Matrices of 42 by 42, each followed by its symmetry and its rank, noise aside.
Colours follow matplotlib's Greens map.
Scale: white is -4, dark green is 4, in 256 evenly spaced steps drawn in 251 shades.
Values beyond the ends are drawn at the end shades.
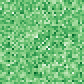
symmetric, rank six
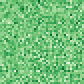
antisymmetric, rank twelve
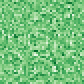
no symmetry, rank eight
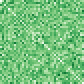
symmetric, rank twelve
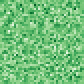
no symmetry, rank eight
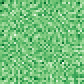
symmetric, rank eight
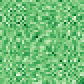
symmetric, rank six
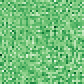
antisymmetric, rank eight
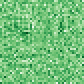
antisymmetric, rank eight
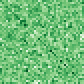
symmetric, rank twelve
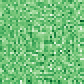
antisymmetric, rank eight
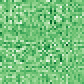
no symmetry, rank six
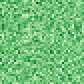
no symmetry, rank eight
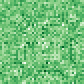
symmetric, rank six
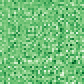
antisymmetric, rank eight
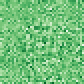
antisymmetric, rank eight
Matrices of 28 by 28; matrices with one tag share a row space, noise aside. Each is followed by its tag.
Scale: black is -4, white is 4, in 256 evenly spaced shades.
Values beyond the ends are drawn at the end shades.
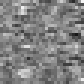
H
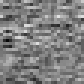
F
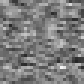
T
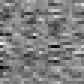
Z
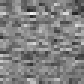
Z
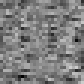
H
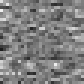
Z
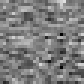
T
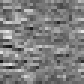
F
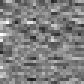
Z
